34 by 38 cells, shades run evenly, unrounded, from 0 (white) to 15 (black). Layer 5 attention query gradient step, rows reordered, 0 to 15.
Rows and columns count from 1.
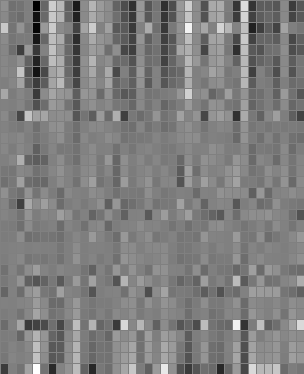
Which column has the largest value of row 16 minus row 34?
5
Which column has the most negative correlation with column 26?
13
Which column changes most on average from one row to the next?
30
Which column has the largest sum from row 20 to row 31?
31
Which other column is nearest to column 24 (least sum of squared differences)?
7
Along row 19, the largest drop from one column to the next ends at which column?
4
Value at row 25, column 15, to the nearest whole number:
6
